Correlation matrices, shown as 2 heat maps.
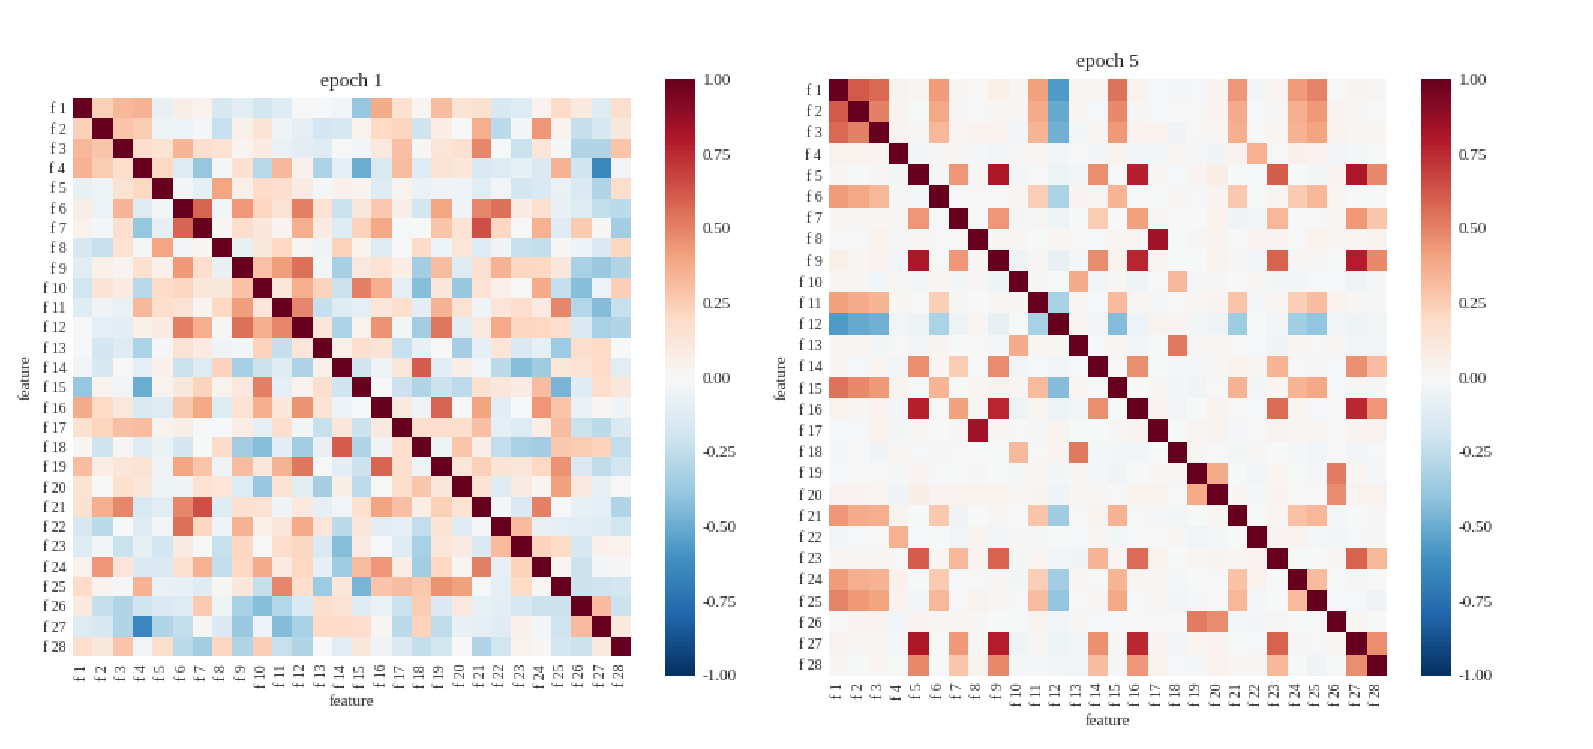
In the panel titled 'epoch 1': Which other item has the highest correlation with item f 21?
f 7
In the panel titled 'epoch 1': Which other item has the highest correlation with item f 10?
f 15
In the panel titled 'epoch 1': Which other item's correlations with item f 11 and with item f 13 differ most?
f 25
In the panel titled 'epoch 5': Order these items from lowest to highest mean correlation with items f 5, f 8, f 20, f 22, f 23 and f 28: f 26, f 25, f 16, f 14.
f 25, f 26, f 14, f 16
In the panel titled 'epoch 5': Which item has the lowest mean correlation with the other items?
f 12
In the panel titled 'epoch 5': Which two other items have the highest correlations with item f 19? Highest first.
f 26, f 20
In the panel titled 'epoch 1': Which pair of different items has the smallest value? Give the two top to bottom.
f 4, f 27
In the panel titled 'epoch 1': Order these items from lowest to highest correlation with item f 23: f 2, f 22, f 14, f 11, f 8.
f 14, f 8, f 2, f 11, f 22
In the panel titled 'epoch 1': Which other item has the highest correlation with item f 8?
f 5
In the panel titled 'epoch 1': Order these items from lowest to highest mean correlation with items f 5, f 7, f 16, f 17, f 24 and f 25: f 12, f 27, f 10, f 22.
f 27, f 22, f 10, f 12
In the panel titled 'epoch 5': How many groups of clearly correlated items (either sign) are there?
6
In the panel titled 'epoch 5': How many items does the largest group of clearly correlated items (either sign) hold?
10
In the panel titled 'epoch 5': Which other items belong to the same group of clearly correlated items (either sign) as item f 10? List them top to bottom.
f 13, f 18
